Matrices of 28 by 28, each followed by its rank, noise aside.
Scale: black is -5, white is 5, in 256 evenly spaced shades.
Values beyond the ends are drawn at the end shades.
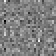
four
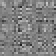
three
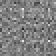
five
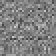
six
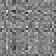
three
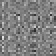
three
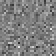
six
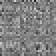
five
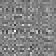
four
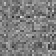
four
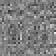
four
